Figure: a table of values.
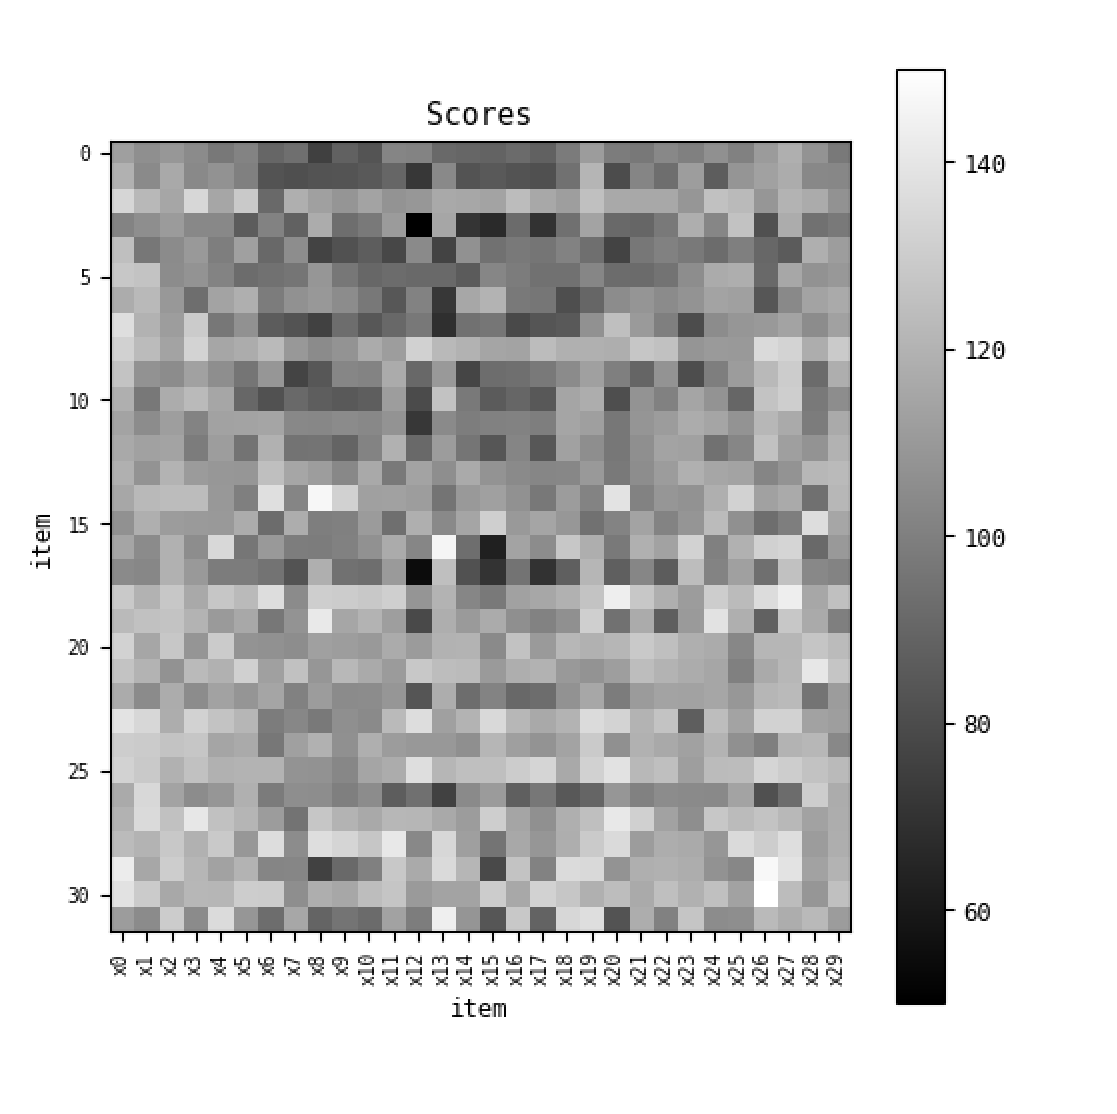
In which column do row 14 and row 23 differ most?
x8
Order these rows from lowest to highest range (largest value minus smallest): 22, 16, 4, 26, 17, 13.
13, 22, 4, 26, 17, 16
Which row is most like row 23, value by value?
25
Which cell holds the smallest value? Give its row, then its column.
3, x12
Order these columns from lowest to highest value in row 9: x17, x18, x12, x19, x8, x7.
x7, x8, x12, x17, x18, x19
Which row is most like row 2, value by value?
24
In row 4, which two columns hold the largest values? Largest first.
x0, x28
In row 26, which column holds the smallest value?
x13
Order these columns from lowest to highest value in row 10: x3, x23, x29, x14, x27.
x14, x29, x23, x3, x27
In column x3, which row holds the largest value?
27
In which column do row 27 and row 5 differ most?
x20
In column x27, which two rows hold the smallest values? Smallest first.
4, 26
